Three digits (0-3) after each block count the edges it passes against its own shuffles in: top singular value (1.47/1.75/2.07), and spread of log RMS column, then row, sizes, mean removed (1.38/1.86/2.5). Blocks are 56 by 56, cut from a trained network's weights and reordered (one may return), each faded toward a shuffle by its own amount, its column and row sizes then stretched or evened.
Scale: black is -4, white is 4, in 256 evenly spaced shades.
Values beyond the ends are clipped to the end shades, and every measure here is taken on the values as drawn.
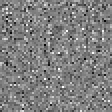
1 1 1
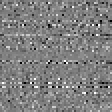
2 0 3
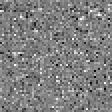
0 1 1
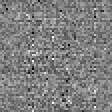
0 2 0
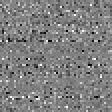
1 0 3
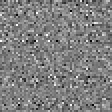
1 0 2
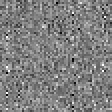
1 1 0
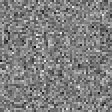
1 0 0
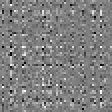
3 3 2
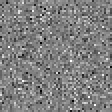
2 1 0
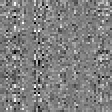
3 3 0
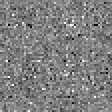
0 0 2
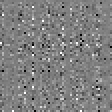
0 3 2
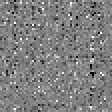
0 2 1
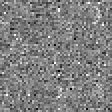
1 0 1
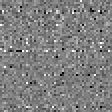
1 1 2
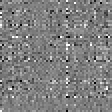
2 2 3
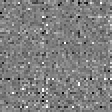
0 1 2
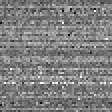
3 0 2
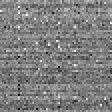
2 1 0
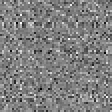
3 1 2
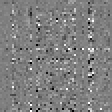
0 3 2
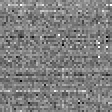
2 1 2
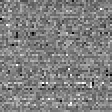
1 0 2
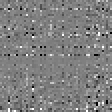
0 3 3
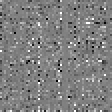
1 3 2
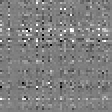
1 3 3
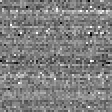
2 0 2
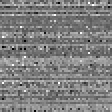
3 0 2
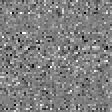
1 0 2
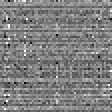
3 2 0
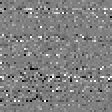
0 0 3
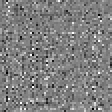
1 2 1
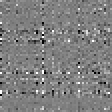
2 2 3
